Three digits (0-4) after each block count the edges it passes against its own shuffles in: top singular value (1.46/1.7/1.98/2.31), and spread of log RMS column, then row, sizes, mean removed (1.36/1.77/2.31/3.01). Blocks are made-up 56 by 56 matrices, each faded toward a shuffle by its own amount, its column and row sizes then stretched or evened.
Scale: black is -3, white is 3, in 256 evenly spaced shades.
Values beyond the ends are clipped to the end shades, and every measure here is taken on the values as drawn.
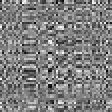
4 2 4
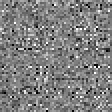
1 2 3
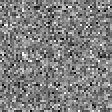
1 0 2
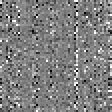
1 4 1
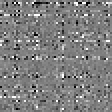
1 3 4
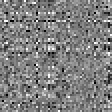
4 3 2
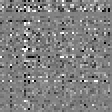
0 3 4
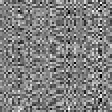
4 4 0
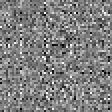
2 3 2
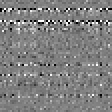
4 1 4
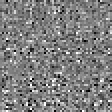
1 2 3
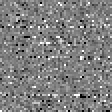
0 0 3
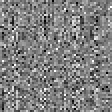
3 3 0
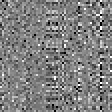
4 3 0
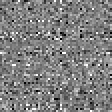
1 1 3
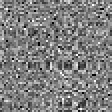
3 0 0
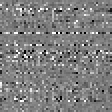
2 2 4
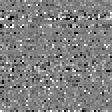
0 0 4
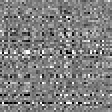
4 2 4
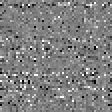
1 1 3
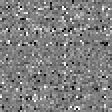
0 1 3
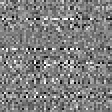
4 1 4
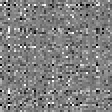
3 3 3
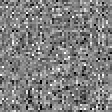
3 2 0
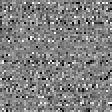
0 0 4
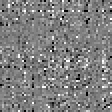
1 3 3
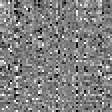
3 3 0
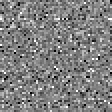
2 0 1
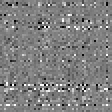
2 2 4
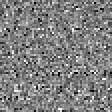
1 0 2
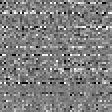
3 1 4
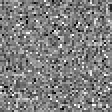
0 0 0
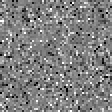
1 0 0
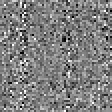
1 3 1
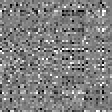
4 2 3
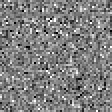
0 0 2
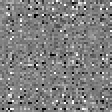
0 3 3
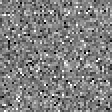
0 0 1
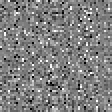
2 3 0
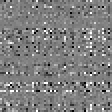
2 3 4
